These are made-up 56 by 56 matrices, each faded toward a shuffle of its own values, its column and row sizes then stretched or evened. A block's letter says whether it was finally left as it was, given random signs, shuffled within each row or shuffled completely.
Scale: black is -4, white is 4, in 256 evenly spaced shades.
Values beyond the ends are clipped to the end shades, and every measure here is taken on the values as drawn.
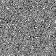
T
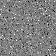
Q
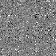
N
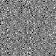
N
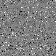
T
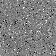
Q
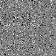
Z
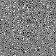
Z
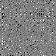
N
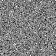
Q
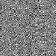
N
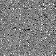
Z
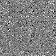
Z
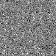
T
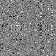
N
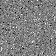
Q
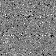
T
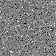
Q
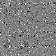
Z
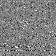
T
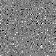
N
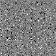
Z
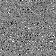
T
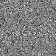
T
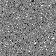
Q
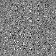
Z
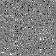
N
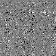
Z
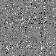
Z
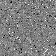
Q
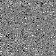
Z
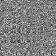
N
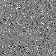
T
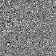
Z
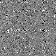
Z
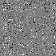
Z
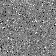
Q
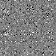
Z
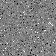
Q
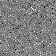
Q
